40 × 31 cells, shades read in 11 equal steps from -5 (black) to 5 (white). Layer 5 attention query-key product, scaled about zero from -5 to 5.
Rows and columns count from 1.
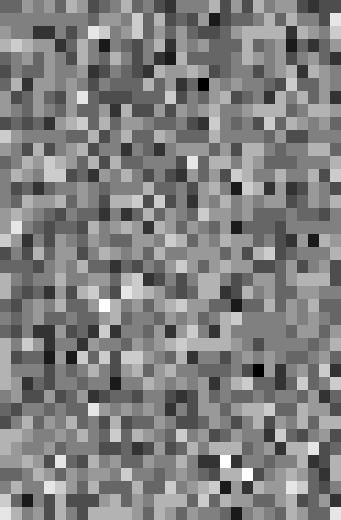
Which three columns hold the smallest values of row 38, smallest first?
21, 23, 30
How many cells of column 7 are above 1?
3
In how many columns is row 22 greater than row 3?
14
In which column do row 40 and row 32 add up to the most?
9
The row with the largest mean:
38
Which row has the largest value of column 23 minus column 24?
37
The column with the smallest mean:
5
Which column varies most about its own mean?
31
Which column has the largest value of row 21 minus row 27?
8
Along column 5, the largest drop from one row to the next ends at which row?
39
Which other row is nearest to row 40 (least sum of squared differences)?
18
